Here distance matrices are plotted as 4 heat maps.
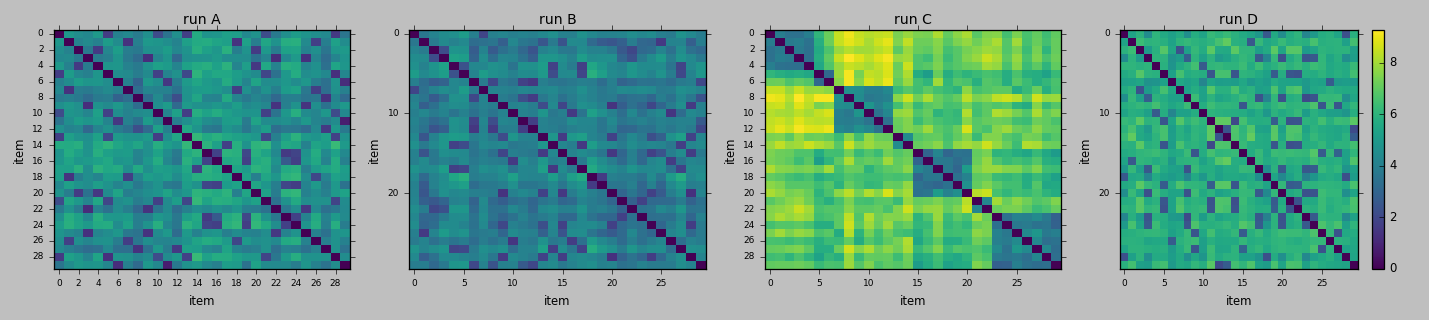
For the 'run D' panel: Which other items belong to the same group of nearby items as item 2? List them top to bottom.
7
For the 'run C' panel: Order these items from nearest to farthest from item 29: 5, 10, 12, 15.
15, 5, 12, 10
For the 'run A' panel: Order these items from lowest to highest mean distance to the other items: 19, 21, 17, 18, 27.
27, 19, 21, 18, 17
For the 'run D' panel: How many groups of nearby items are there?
9
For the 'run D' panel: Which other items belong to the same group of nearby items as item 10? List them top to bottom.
4
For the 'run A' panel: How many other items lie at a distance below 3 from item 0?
5
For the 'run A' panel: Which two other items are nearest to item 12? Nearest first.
27, 8
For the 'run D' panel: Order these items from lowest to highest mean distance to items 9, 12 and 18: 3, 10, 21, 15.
15, 3, 10, 21
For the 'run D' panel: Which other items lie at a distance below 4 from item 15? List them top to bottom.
9, 25, 27
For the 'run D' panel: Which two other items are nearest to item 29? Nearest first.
12, 13
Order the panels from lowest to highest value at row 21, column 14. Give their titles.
run D, run B, run A, run C
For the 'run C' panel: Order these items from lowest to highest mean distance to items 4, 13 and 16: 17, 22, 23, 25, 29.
17, 29, 25, 23, 22
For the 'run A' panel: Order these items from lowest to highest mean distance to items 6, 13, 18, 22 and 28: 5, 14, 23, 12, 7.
5, 7, 12, 23, 14
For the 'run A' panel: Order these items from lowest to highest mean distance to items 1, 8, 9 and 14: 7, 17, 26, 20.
7, 26, 17, 20
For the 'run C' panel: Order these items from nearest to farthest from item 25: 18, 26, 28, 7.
28, 26, 7, 18
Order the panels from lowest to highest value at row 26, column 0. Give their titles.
run B, run A, run D, run C
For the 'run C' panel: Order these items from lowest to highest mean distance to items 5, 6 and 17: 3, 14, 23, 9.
3, 23, 9, 14
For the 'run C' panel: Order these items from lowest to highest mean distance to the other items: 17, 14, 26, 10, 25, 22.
26, 25, 17, 10, 22, 14
